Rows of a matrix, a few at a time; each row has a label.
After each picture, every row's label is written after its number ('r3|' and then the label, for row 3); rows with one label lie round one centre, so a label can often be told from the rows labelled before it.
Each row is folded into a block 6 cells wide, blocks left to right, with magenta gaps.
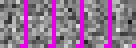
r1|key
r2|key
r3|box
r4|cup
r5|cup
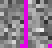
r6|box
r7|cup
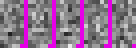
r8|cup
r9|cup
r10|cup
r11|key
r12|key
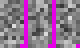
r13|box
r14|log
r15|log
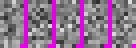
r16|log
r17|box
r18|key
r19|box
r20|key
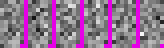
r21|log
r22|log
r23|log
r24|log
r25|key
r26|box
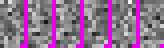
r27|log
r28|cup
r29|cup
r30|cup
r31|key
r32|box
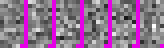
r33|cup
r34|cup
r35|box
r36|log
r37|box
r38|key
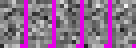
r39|log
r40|box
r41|cup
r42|log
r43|log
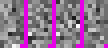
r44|cup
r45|box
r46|box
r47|cup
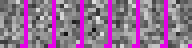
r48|key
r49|key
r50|cup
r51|log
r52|key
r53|cup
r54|cup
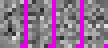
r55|log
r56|key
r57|box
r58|box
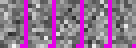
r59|cup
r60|cup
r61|box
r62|key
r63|key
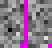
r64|log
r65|cup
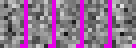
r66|log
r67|key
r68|cup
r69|key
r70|cup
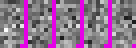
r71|box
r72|key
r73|box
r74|key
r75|box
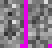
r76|log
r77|key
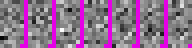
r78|box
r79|box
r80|cup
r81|key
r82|log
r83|log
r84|log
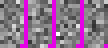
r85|key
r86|cup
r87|box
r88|log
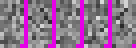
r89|key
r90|box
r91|key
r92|key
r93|log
